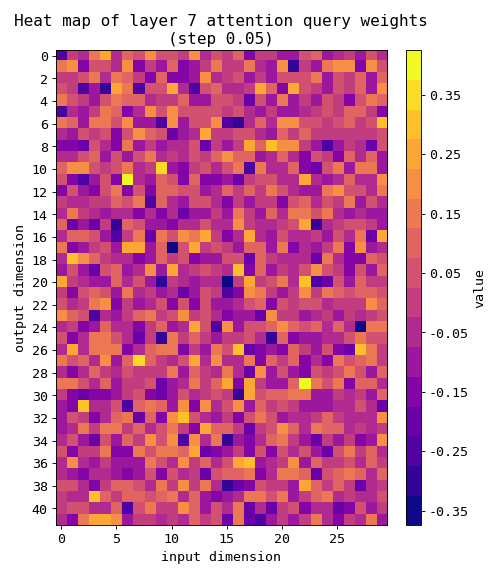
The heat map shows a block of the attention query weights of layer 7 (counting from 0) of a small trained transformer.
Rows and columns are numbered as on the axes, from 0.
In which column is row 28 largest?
18
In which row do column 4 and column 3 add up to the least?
3
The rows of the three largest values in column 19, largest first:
8, 23, 12
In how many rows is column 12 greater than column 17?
22
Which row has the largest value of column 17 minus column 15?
20
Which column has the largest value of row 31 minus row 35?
13
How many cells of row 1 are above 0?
14
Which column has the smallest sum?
15
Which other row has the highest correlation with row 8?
30
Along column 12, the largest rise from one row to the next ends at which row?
34
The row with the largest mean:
27
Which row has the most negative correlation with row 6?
31
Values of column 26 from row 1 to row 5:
0.2 0 0 -0.15 0.1
